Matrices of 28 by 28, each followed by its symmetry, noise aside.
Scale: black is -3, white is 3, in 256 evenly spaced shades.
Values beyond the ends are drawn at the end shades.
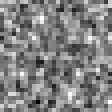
same after a half turn.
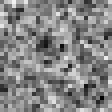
symmetric.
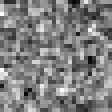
antisymmetric.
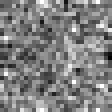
mirrored top to bottom.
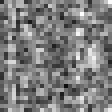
mirrored top to bottom.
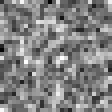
symmetric.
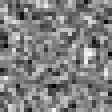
antisymmetric.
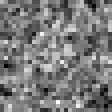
symmetric.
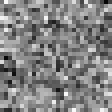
same after a half turn.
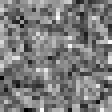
symmetric.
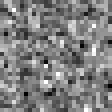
antisymmetric.
